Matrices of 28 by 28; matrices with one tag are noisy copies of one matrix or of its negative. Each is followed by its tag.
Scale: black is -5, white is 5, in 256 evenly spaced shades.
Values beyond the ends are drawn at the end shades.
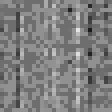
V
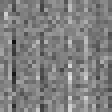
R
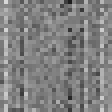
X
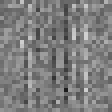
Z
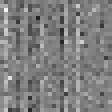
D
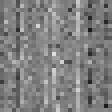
V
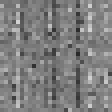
V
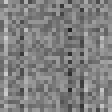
X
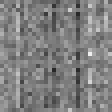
V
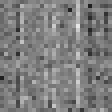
V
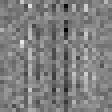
Z
